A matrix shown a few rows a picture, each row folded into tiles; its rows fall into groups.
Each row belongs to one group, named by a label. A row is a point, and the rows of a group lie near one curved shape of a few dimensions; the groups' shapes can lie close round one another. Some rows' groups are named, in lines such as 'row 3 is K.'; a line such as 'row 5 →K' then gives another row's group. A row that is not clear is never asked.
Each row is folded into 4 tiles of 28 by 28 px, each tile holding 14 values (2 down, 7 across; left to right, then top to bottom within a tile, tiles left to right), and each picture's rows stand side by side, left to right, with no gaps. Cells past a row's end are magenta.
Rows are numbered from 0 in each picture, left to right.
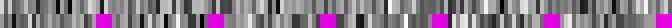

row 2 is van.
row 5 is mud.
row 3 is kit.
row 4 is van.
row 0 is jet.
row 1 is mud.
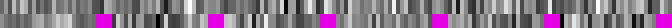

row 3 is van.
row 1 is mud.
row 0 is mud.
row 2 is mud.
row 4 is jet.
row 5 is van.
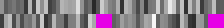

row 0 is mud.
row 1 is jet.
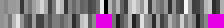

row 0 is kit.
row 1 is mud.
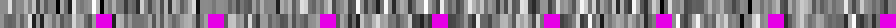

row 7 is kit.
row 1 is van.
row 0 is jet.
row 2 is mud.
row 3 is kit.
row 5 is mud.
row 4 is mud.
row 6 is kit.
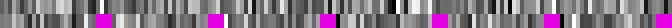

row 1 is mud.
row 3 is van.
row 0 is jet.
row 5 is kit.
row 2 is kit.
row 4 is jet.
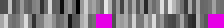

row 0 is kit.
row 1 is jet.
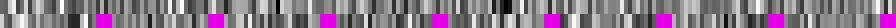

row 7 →jet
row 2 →van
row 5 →kit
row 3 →jet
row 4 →jet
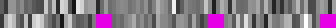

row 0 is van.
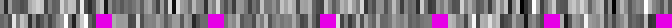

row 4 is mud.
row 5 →van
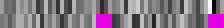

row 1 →mud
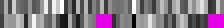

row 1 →kit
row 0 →jet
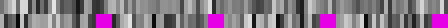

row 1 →mud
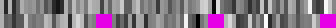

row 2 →mud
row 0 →jet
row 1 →jet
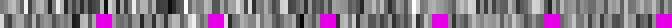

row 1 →jet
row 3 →mud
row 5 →mud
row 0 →kit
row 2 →kit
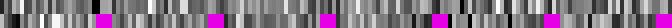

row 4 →kit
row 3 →kit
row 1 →van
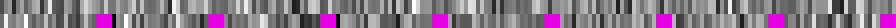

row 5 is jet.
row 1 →kit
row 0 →kit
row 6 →van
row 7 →mud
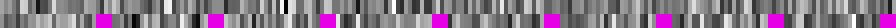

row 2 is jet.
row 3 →kit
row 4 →van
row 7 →kit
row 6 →mud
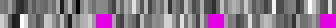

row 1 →mud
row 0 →kit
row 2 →kit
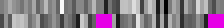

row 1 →van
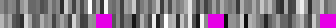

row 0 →jet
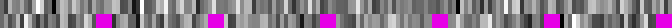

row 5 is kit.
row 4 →jet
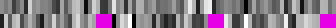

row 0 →van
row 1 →mud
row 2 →kit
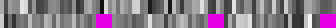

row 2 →kit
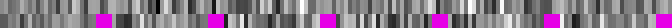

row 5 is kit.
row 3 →mud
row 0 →mud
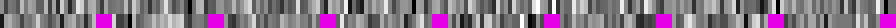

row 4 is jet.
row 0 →van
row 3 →kit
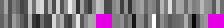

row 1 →jet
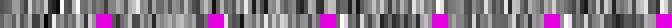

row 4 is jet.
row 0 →mud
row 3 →mud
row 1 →mud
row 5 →mud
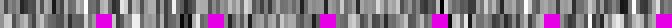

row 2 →mud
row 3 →kit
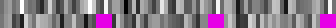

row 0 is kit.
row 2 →kit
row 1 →kit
